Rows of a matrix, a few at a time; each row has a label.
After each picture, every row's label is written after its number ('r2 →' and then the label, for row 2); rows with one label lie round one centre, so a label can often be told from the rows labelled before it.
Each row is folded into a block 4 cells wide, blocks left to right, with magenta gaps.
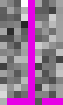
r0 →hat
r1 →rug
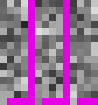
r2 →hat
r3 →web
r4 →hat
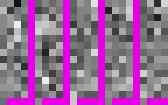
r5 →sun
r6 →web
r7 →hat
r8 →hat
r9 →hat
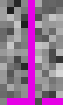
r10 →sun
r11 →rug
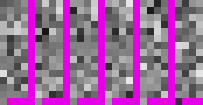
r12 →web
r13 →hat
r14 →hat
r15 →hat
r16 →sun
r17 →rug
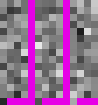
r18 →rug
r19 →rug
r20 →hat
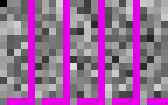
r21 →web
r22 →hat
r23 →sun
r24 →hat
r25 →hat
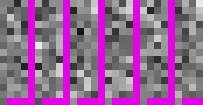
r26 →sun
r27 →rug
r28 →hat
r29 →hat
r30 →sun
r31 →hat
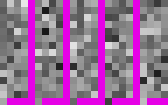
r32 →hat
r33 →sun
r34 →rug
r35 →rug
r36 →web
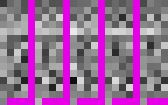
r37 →web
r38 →web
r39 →web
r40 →web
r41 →web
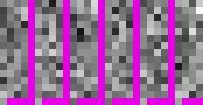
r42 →hat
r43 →sun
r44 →hat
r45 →sun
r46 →web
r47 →hat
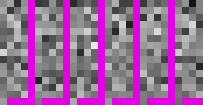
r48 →sun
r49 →web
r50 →web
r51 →sun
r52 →web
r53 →sun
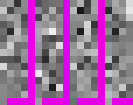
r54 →sun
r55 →web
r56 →sun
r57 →hat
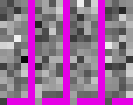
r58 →rug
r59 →hat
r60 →hat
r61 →rug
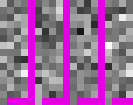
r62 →rug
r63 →hat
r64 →sun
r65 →rug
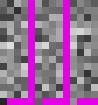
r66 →rug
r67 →rug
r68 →web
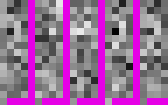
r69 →sun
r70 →hat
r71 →web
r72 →sun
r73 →sun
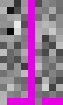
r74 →sun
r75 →web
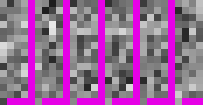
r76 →rug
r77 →sun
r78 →web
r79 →web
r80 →web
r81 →hat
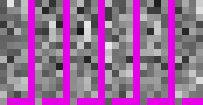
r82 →hat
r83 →sun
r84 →sun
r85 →rug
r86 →sun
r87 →hat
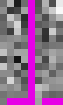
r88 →sun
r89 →hat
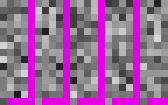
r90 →rug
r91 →sun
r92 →hat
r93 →web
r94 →sun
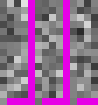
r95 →hat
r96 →rug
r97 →sun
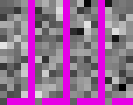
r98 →rug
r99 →hat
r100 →sun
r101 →web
